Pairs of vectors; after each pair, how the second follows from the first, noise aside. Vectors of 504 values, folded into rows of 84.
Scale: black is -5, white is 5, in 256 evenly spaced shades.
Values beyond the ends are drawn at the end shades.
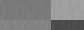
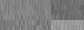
negated, shrunk.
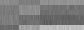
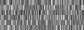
shuffled.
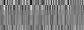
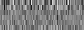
sign-scrambled.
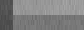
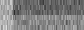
negated.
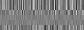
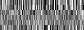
scaled up.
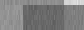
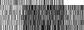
scaled up.
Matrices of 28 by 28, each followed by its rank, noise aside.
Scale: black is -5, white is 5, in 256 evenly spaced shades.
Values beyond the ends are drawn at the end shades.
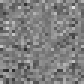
six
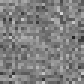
six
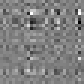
two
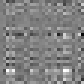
two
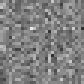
six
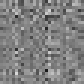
four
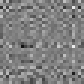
three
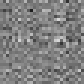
three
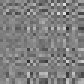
two
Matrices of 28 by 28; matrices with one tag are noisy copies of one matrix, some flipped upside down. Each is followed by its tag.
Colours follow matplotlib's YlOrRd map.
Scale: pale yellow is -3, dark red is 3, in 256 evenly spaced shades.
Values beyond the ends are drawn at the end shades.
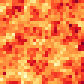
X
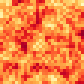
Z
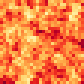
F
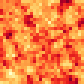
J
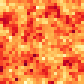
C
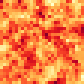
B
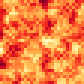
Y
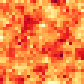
B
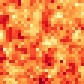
Y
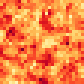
Y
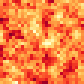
Y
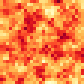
B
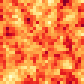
J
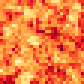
F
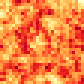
Z
